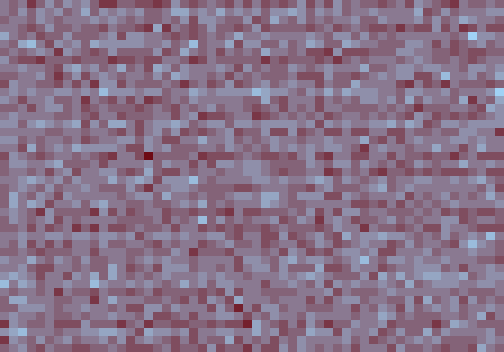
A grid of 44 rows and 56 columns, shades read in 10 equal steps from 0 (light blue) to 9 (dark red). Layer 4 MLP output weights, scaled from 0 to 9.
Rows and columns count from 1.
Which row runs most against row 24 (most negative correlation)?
22
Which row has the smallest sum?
12
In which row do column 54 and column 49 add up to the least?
19
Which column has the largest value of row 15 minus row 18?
23
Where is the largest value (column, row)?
17, 20
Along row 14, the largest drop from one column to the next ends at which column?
55
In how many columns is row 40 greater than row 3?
20
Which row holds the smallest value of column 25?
2
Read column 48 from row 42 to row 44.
2 4 4
